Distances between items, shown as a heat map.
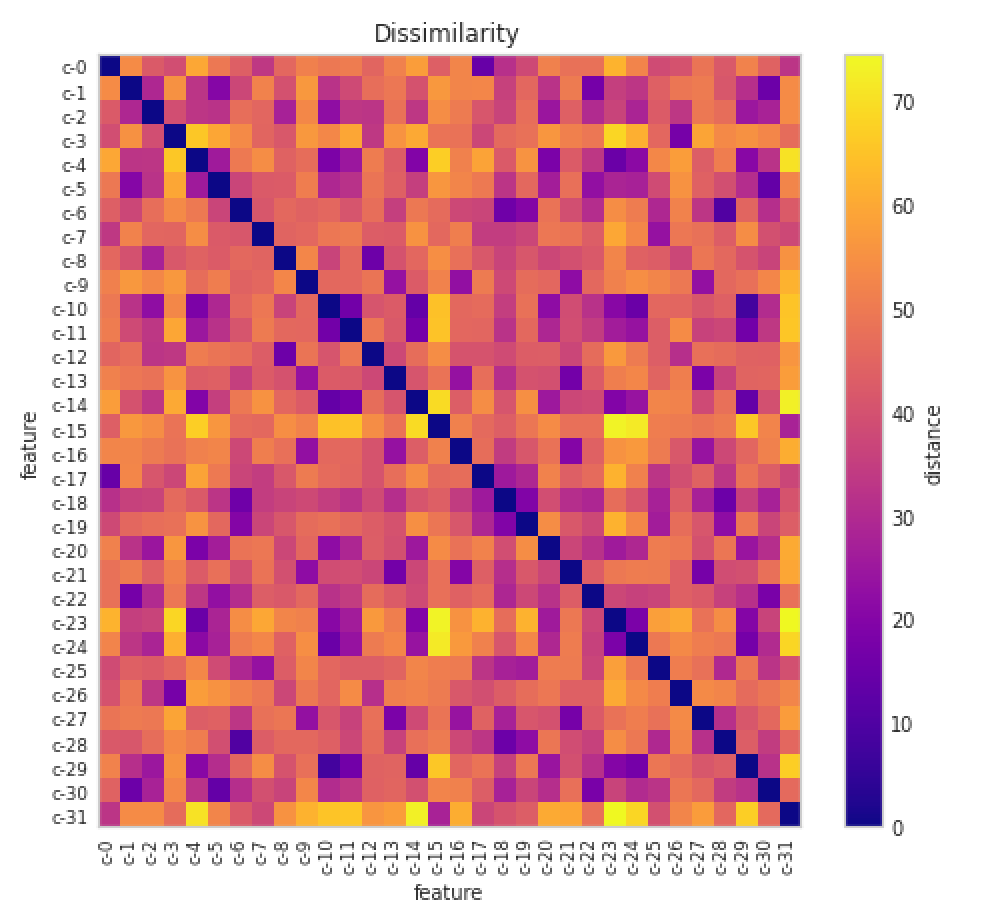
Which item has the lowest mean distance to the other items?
c-18
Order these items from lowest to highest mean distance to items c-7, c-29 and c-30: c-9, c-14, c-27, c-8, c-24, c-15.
c-24, c-14, c-8, c-27, c-9, c-15
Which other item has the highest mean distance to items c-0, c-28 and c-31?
c-23
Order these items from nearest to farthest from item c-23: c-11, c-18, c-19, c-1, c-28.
c-11, c-1, c-18, c-28, c-19
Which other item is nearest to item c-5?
c-30
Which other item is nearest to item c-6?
c-28
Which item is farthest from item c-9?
c-31
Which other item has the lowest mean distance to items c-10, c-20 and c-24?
c-29
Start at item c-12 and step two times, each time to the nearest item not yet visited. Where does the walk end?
c-2
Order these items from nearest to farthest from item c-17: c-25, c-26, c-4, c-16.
c-25, c-26, c-16, c-4
